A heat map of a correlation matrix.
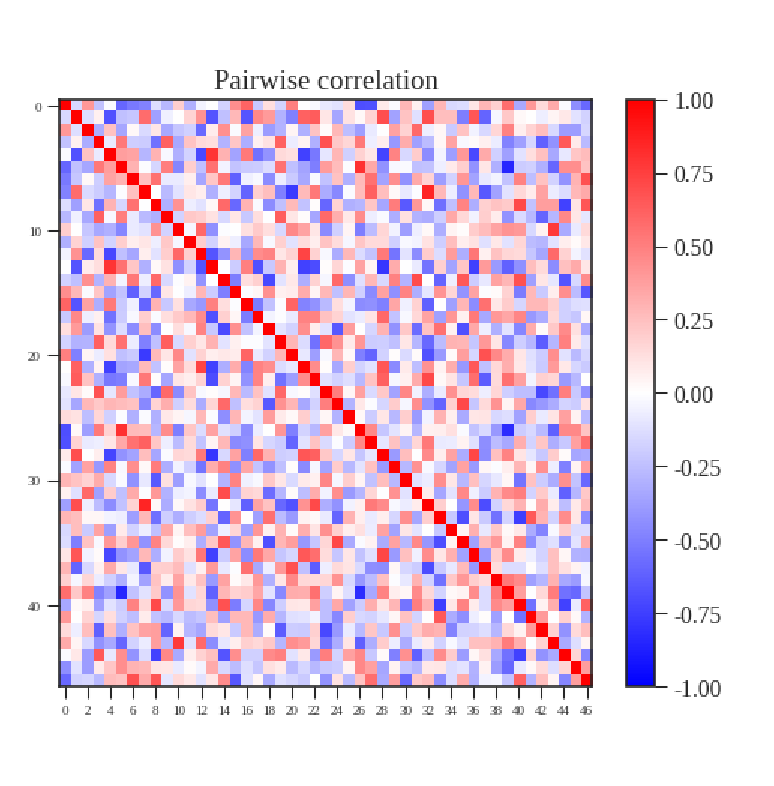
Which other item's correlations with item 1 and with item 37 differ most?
32
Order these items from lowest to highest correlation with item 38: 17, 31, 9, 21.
9, 21, 31, 17
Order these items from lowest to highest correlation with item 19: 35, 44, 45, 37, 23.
45, 35, 37, 44, 23
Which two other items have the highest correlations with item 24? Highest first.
35, 14
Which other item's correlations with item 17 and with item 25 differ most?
40
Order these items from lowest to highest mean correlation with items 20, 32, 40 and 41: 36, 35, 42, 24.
24, 35, 36, 42
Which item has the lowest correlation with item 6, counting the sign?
15
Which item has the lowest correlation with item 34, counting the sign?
42
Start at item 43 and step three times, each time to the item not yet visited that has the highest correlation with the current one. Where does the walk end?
21
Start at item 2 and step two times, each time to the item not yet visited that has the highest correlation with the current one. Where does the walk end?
14
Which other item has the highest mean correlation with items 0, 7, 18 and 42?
33
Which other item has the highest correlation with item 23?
3
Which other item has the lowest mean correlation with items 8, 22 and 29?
44
